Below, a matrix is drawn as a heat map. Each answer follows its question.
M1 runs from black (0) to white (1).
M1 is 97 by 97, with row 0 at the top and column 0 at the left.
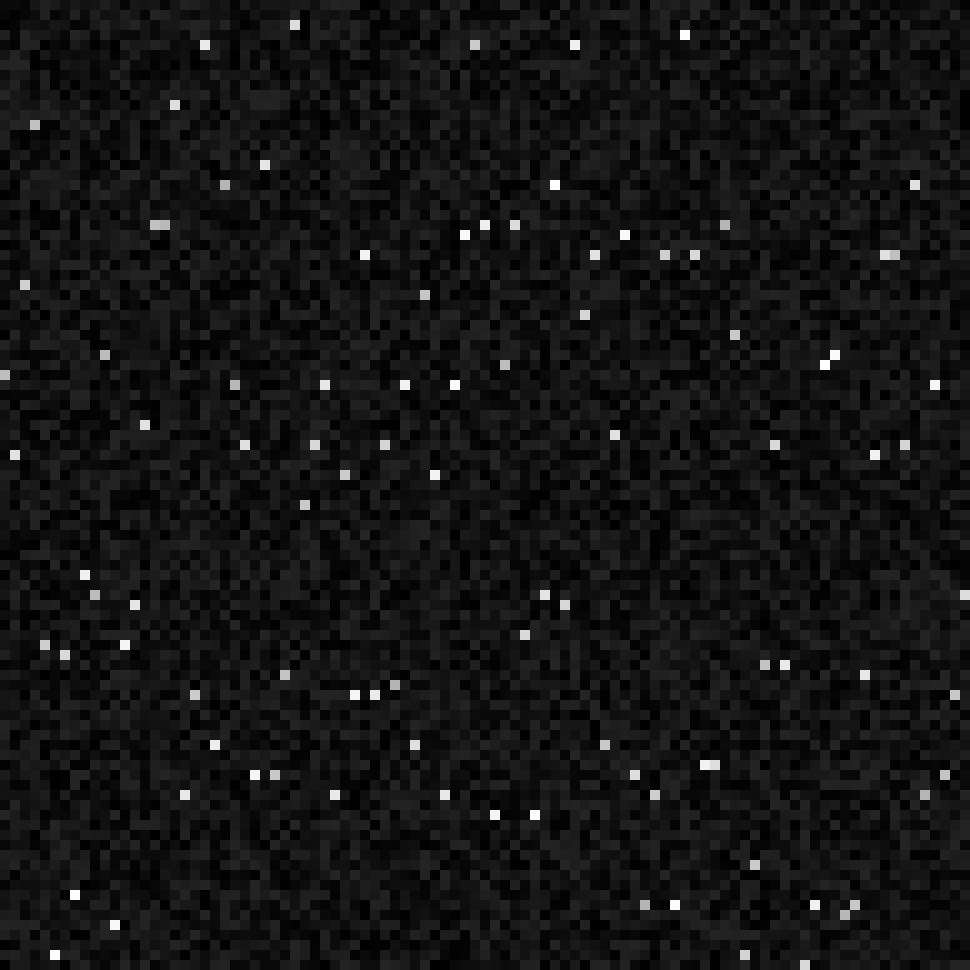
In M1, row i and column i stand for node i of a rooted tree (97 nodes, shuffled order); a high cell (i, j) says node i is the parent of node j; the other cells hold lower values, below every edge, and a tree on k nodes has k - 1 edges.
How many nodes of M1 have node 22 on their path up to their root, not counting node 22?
6
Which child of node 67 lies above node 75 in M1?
86
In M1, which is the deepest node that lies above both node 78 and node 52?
77
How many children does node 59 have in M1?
3
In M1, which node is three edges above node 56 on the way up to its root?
95
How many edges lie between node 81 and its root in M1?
3
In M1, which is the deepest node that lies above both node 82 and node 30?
36
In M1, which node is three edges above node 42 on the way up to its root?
28
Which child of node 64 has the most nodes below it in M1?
4
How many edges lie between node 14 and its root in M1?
8
